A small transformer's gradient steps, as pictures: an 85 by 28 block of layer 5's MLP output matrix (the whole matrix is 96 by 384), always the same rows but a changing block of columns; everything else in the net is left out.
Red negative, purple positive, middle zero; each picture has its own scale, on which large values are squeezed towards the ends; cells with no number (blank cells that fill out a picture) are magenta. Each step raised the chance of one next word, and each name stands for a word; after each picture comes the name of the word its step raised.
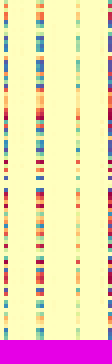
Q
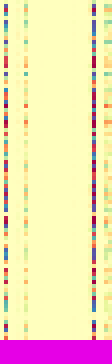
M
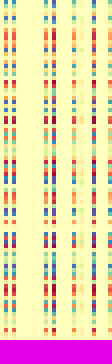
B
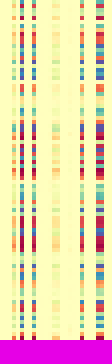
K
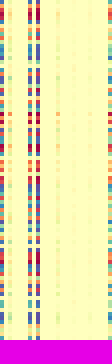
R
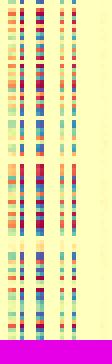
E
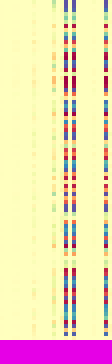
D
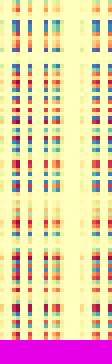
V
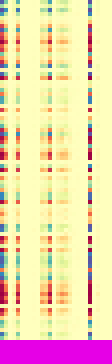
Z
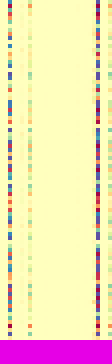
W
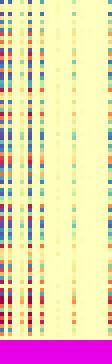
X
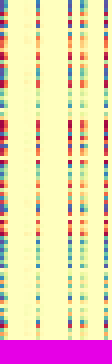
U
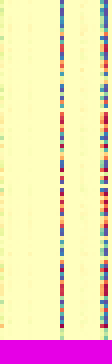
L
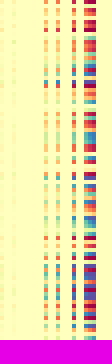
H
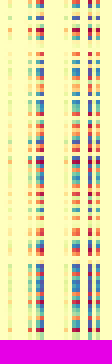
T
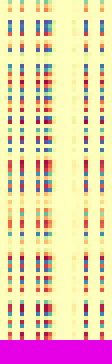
V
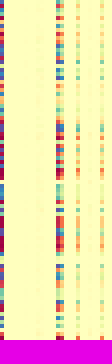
K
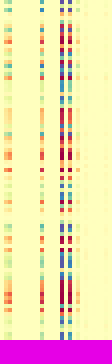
Z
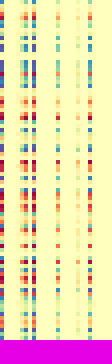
Q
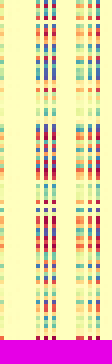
K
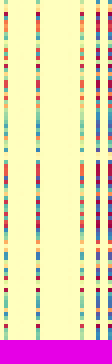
E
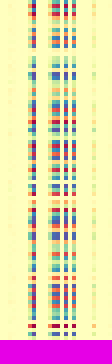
W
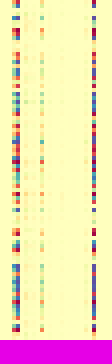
T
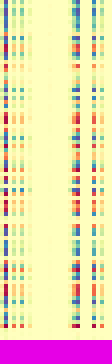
L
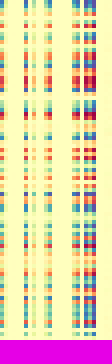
D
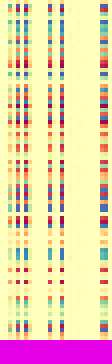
M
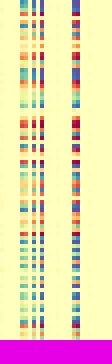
U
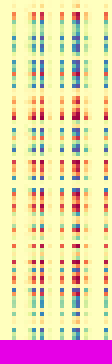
Q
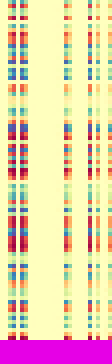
K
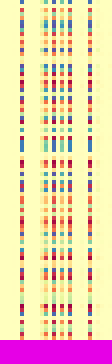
V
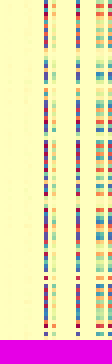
W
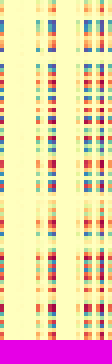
V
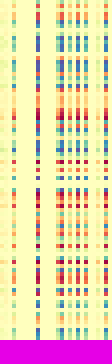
Q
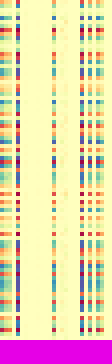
T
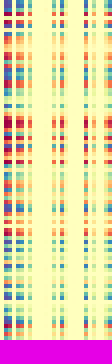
U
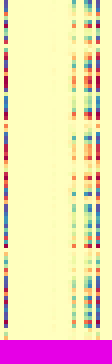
D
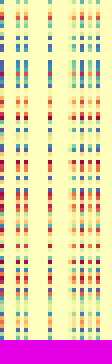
Q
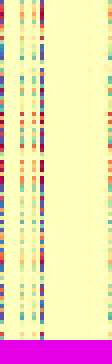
R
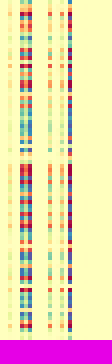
E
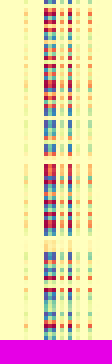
E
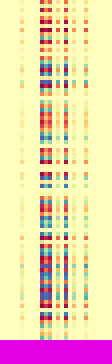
H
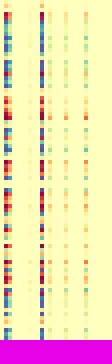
Q
